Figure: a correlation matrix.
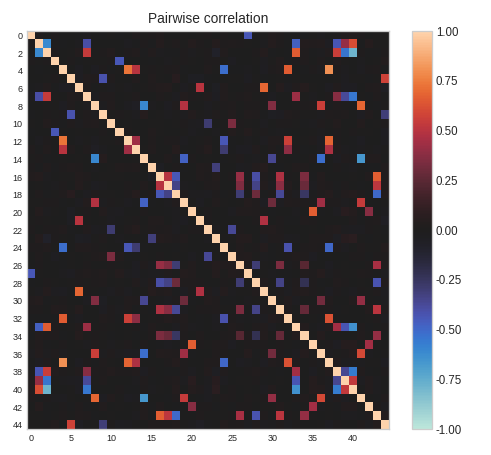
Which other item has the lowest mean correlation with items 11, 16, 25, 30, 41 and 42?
14
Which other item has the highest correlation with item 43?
16
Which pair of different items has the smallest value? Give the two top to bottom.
2, 40
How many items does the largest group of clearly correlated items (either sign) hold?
8
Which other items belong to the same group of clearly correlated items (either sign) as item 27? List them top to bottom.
0
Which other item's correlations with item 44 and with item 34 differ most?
5
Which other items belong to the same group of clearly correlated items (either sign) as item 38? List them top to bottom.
1, 2, 7, 33, 39, 40
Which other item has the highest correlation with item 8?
41
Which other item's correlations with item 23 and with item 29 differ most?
6
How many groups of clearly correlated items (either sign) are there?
11
